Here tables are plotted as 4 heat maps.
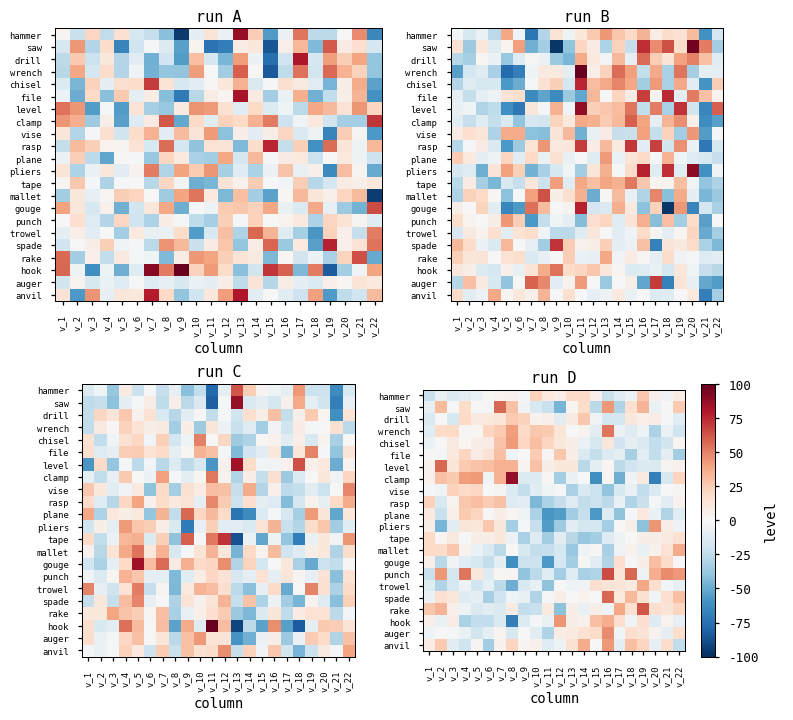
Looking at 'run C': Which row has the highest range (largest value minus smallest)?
hook
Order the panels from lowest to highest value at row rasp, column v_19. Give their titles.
run D, run C, run B, run A
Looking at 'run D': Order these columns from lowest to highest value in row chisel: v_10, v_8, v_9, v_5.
v_5, v_9, v_10, v_8
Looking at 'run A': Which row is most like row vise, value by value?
pliers
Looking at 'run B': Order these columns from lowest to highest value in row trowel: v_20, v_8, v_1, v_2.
v_1, v_8, v_2, v_20
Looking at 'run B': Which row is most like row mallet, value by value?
auger
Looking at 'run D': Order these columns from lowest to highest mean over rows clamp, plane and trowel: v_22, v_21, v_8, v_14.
v_21, v_14, v_22, v_8
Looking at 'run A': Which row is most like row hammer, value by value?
file
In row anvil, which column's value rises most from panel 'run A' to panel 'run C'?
v_9
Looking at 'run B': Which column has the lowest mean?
v_21
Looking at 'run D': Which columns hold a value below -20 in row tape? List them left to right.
v_9, v_11, v_13, v_14, v_15
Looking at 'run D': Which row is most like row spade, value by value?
auger
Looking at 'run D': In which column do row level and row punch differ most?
v_18
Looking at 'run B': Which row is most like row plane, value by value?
rake
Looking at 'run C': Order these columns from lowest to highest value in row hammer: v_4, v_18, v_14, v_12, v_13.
v_12, v_4, v_14, v_18, v_13
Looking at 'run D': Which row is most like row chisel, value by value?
wrench
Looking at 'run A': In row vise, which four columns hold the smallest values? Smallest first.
v_19, v_22, v_12, v_2
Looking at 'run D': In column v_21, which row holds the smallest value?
plane
